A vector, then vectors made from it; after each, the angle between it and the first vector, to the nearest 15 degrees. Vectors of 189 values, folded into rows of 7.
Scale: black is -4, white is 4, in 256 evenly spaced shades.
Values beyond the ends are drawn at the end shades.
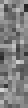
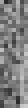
120 degrees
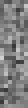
150 degrees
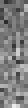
135 degrees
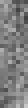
120 degrees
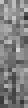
120 degrees
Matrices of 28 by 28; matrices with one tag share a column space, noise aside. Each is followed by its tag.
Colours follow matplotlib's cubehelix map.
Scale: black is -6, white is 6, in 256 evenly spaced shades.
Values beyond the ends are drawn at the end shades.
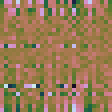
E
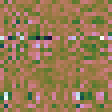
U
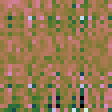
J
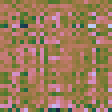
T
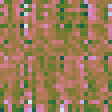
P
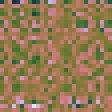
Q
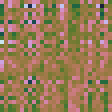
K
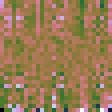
J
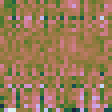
J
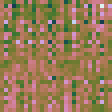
K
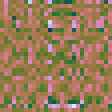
Q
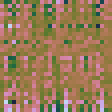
P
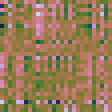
P
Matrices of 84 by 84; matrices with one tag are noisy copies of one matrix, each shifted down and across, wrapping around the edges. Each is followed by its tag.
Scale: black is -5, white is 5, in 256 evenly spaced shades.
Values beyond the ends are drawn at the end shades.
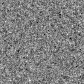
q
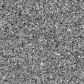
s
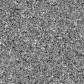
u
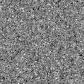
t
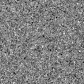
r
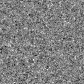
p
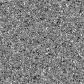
p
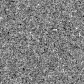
u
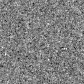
u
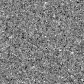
s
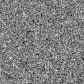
u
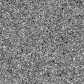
r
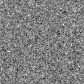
q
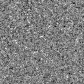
t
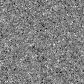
r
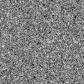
q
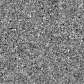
u
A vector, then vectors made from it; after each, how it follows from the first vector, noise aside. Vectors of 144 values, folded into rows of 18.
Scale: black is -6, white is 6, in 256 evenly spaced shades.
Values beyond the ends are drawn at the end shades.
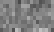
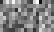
reversed, scaled up.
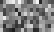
reversed, scaled up.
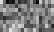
reversed, negated, scaled up.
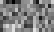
reversed, negated, scaled up.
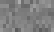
negated, shrunk.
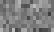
negated.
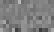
negated, partly zeroed.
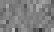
negated, partly zeroed.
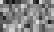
reversed, negated, scaled up.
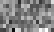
scaled up.
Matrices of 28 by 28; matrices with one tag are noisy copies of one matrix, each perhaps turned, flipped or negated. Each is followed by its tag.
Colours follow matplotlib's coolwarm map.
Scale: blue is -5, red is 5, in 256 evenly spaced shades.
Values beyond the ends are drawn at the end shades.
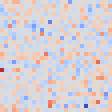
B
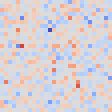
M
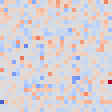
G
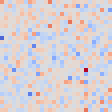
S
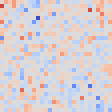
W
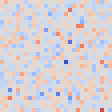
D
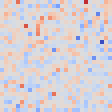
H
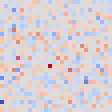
D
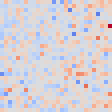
H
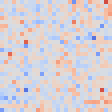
W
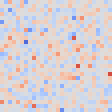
S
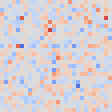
M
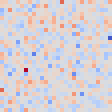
S
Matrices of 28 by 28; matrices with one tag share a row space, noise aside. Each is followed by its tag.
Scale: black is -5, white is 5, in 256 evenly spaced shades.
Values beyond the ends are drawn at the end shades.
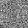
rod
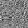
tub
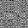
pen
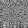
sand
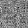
pen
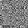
tub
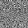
sand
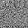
sand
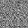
sand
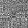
rod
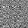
sand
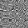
tub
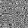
tub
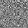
sand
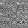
rod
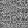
rod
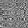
tub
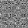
pen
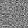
tub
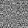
rod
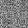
pen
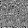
pen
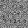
sand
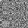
tub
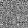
rod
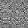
tub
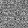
pen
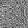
tub
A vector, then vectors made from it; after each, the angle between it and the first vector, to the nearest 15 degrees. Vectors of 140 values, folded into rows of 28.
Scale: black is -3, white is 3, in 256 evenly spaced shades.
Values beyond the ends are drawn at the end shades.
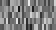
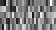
105 degrees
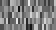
15 degrees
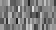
165 degrees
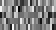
90 degrees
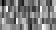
75 degrees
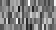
15 degrees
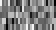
120 degrees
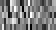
60 degrees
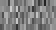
60 degrees
